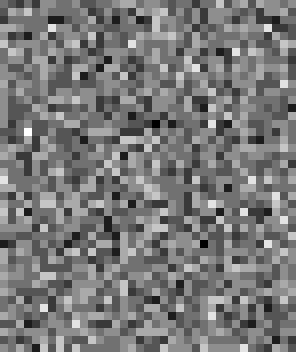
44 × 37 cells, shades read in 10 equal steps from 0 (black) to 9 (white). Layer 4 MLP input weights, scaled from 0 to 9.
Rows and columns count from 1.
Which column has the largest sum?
1
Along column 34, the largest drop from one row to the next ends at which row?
5
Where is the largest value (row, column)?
17, 4
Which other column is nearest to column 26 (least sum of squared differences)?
23
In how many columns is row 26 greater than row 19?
19
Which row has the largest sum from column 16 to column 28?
18
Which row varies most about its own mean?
27
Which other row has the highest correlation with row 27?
44
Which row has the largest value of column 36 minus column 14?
28
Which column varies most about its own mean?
20
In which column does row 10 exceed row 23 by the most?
10
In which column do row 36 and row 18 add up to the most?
16
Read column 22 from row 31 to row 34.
6 5 5 2
